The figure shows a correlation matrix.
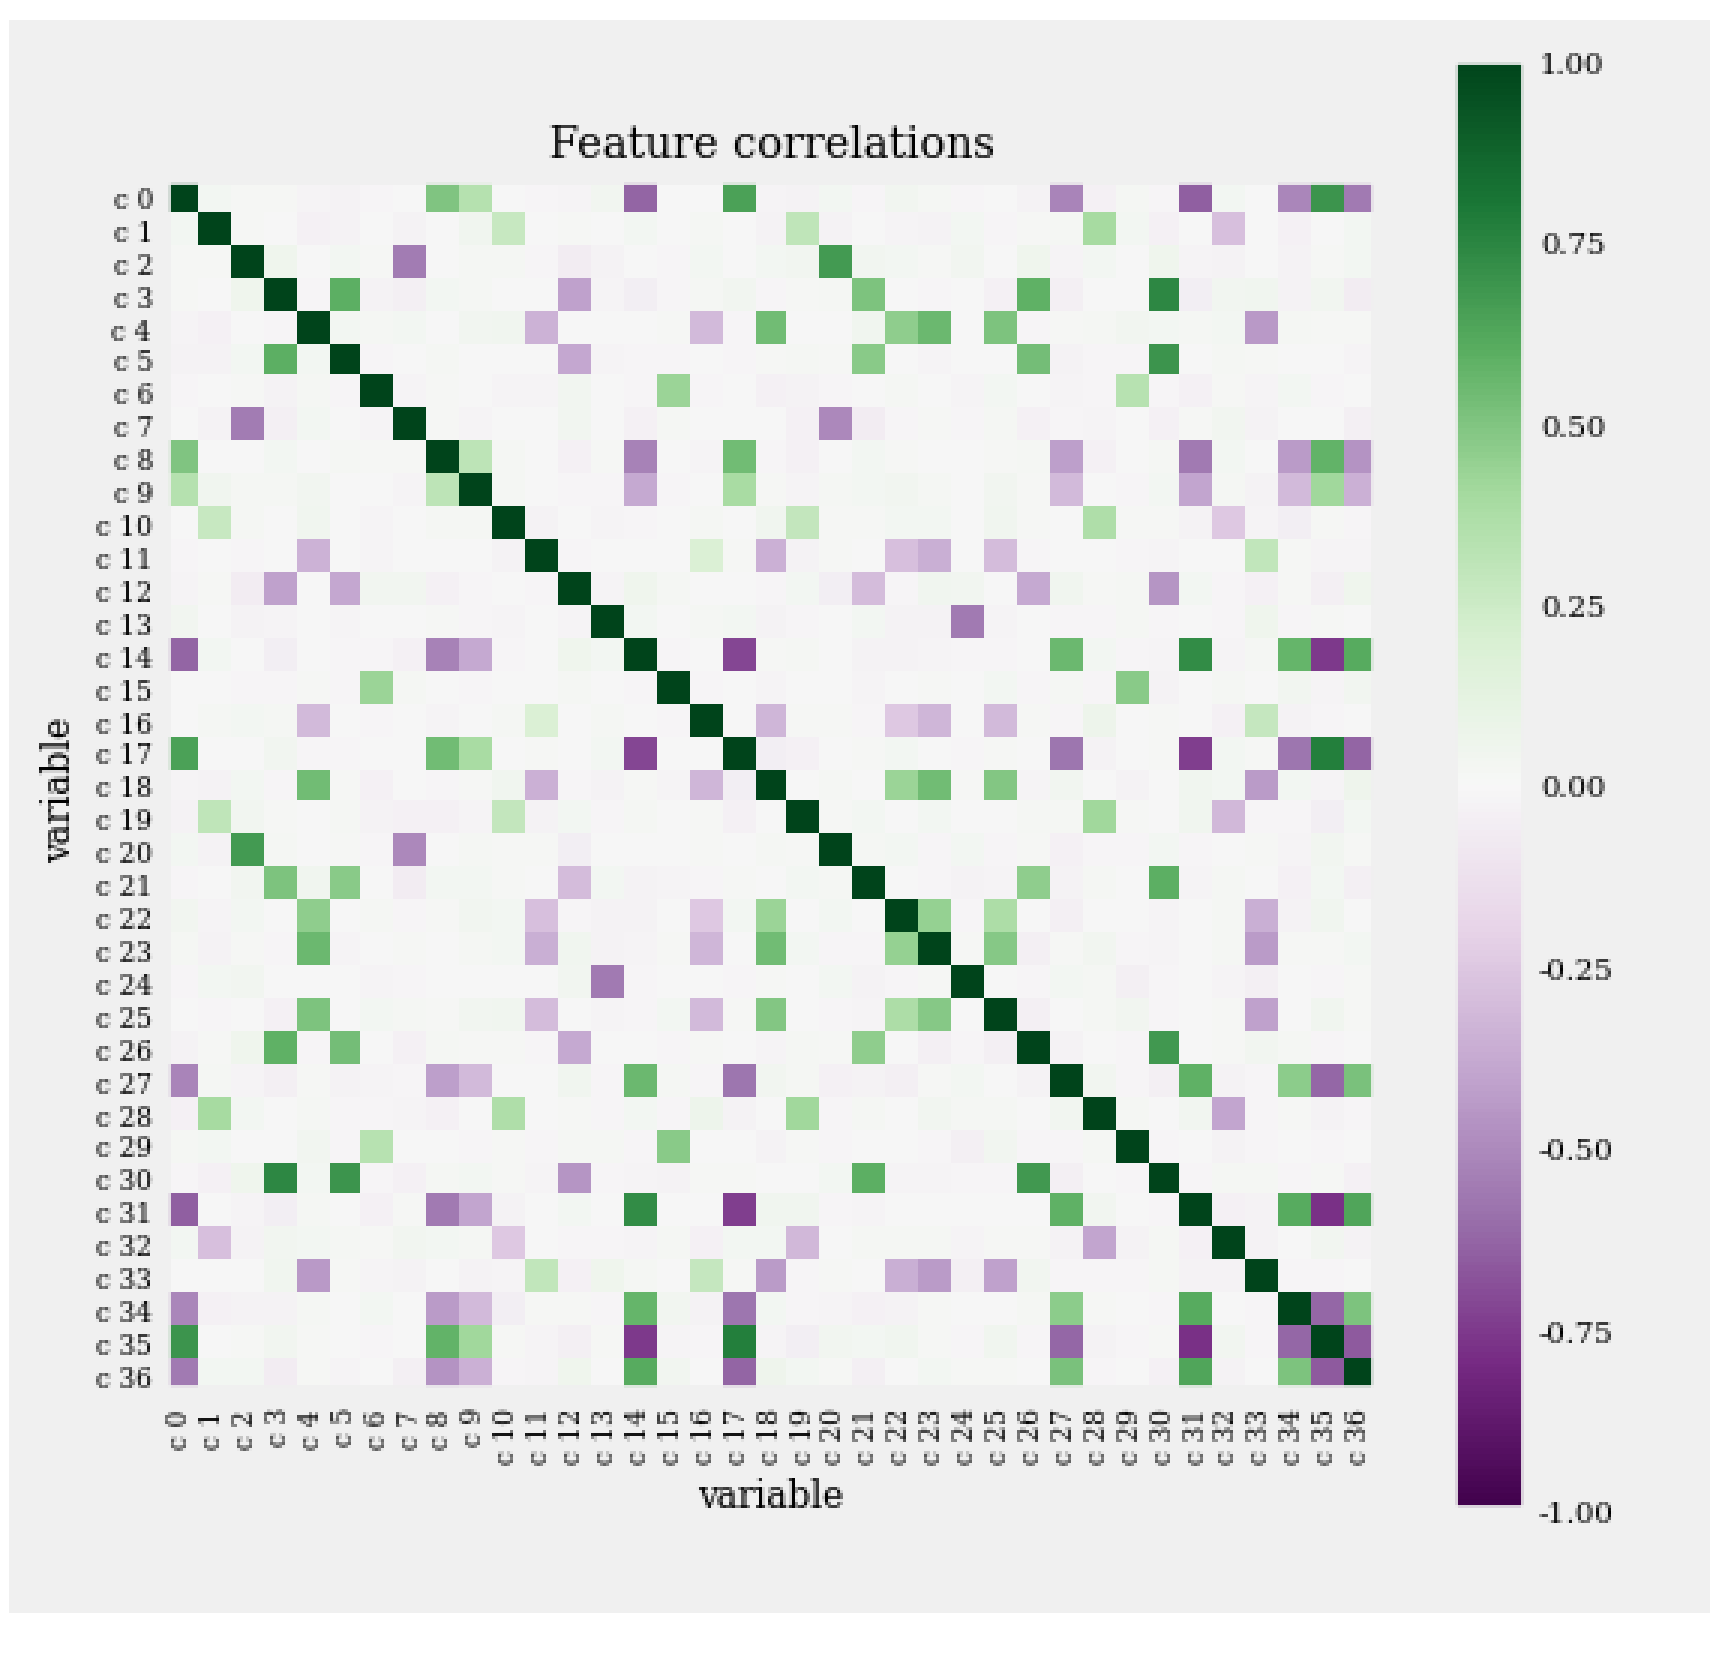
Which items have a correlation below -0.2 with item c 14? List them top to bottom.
c 0, c 8, c 9, c 17, c 35
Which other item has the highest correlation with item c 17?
c 35
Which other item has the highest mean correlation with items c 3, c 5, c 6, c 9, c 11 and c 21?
c 30
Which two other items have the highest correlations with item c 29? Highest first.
c 15, c 6
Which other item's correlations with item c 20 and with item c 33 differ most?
c 2
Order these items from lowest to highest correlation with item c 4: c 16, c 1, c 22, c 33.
c 33, c 16, c 1, c 22
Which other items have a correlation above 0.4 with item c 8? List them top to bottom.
c 0, c 17, c 35
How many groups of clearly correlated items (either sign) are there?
7
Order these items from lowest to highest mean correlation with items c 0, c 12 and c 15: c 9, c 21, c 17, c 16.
c 21, c 16, c 9, c 17
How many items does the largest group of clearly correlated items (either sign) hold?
10
